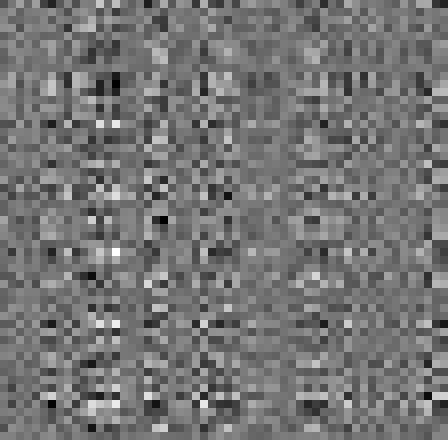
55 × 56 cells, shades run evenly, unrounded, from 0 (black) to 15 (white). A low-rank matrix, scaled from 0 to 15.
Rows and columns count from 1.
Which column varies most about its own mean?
15
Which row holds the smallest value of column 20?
51
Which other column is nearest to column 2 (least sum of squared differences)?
47
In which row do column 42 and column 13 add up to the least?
11
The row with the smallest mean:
18
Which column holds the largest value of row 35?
40
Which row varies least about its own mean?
9
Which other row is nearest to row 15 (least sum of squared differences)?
2
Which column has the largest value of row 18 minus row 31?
20
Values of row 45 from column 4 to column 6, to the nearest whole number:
8 6 9
